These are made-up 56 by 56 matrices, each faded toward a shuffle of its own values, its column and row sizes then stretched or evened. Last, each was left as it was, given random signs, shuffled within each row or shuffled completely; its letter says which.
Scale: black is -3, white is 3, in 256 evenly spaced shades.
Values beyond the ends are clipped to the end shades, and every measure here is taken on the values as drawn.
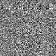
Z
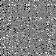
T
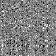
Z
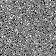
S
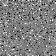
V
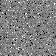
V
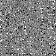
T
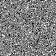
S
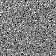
S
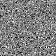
V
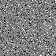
S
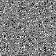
T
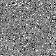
T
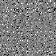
Z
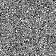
S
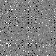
Z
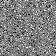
S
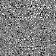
T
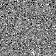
V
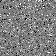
V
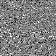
V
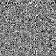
Z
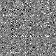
T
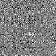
Z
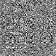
Z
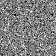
S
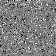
V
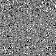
T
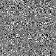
Z
